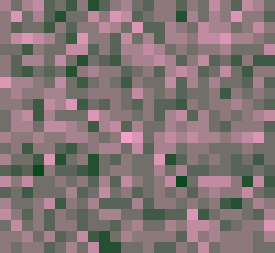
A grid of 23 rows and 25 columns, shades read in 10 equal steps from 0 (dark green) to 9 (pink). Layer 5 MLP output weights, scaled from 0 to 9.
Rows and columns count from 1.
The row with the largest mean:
13
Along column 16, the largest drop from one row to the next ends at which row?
15
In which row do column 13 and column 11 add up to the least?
23
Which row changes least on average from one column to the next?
9
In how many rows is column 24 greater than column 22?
10
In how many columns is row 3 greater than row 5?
12
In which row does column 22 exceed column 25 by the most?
2
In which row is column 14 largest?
5
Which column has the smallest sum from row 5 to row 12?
8
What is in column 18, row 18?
3
